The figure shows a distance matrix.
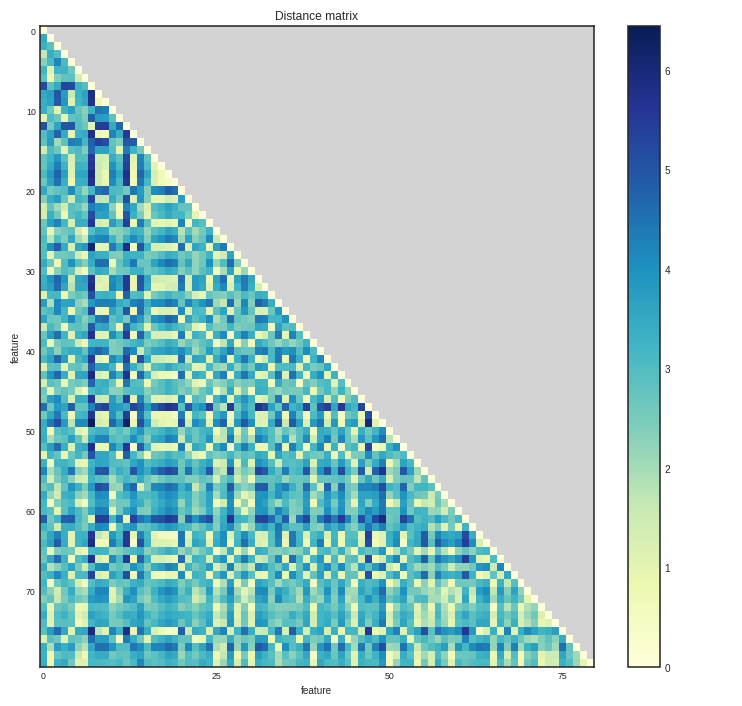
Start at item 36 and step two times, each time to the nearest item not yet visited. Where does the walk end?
67
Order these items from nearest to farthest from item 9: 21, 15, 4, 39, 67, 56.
4, 21, 56, 39, 15, 67
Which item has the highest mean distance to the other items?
7
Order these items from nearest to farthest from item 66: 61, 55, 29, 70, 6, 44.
44, 6, 70, 29, 55, 61
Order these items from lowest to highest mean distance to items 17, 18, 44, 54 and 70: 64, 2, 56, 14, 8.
56, 64, 8, 2, 14
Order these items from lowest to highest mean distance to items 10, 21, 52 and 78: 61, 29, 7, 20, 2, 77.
29, 2, 20, 77, 61, 7
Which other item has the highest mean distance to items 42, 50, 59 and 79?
49
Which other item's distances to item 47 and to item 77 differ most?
34
